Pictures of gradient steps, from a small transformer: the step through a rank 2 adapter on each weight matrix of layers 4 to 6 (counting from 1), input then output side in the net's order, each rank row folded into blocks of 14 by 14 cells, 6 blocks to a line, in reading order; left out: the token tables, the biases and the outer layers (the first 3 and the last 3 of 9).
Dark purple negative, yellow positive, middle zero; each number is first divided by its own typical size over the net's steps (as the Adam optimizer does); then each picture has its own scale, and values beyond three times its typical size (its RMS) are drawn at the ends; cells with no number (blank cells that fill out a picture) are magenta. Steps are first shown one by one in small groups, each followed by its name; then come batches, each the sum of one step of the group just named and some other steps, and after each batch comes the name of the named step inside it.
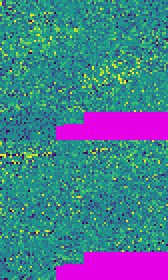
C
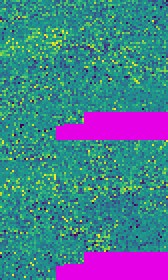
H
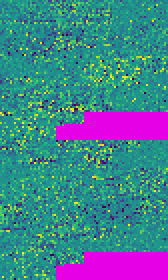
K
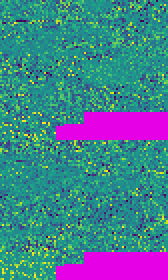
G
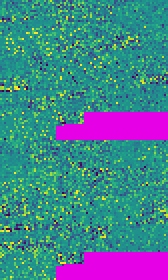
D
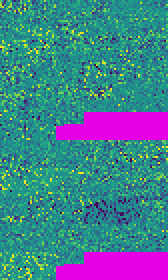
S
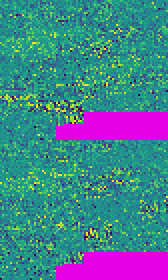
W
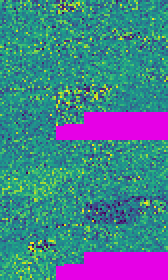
S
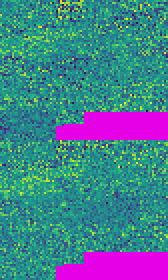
W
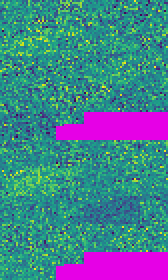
G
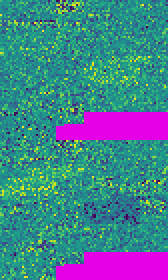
K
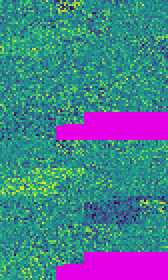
S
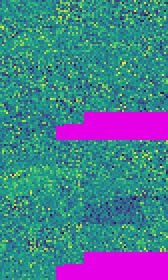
G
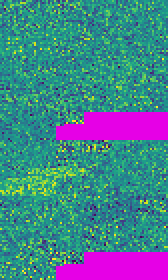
W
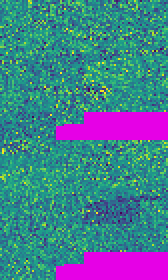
S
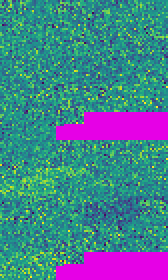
S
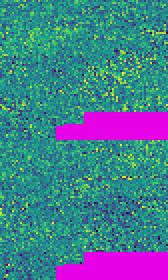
C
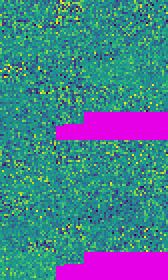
G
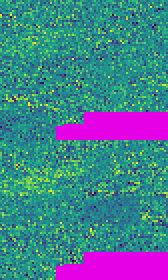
W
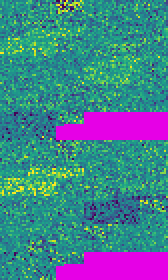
W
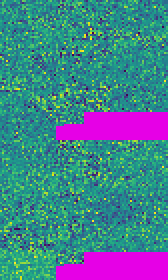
D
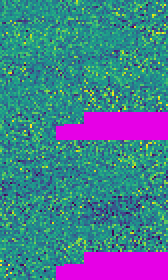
G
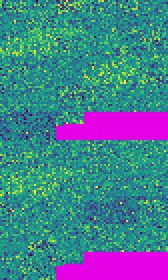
C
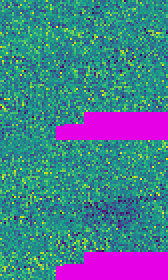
S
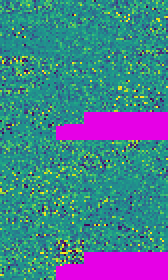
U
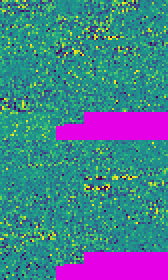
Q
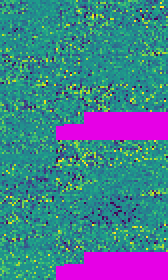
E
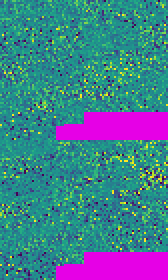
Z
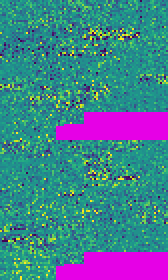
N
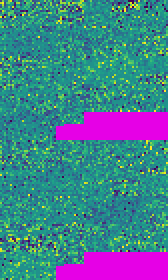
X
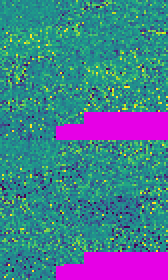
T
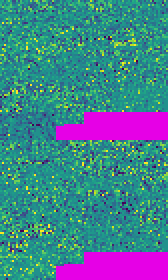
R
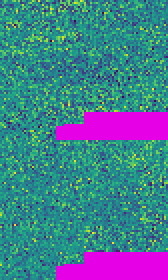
Z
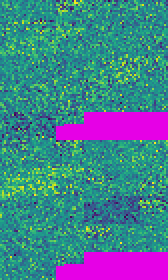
Z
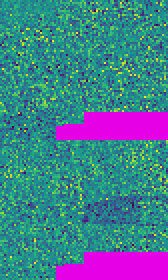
Z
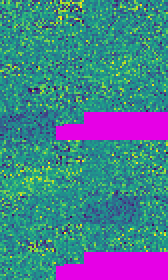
X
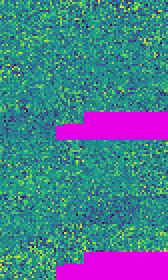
X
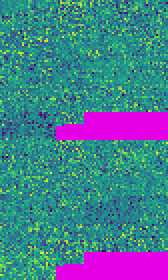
U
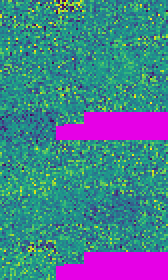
X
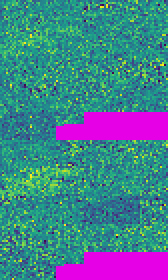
T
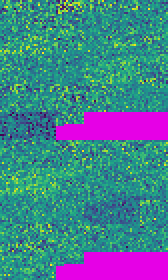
R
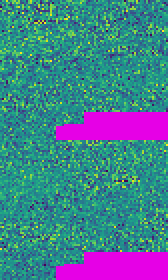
Q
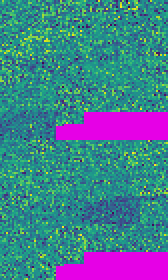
T
